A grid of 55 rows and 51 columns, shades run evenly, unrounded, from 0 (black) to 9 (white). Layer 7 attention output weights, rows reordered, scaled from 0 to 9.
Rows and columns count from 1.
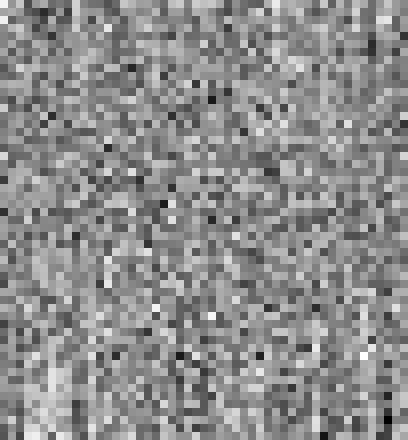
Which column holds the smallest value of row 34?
20
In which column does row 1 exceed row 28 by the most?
27
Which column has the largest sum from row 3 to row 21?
41
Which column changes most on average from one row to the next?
25
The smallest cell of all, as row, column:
53, 49
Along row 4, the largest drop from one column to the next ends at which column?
15
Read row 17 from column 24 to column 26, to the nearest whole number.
4 5 5
